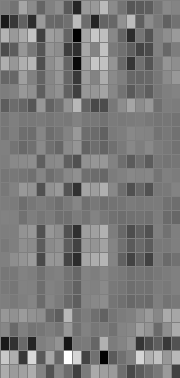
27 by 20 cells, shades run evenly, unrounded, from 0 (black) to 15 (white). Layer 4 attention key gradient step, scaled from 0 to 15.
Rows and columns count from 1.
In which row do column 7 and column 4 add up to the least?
2
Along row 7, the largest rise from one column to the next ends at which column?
10
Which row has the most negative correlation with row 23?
25
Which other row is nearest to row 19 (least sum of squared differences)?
17
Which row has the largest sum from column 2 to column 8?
26
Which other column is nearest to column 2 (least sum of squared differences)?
1
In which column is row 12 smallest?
9
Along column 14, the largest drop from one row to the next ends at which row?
3
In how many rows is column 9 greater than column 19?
10
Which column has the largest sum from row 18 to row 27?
4
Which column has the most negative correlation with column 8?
12
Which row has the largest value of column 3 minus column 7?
23
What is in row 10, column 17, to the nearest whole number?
8
